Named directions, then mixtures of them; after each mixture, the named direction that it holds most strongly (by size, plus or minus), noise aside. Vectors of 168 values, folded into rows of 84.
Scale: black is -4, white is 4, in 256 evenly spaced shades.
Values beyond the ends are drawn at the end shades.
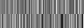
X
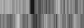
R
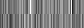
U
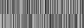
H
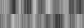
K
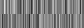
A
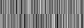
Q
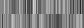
K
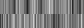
K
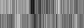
R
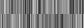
K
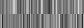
X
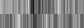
R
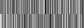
H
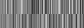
H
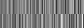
X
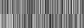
H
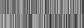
H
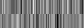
Q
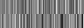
X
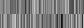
X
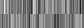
A
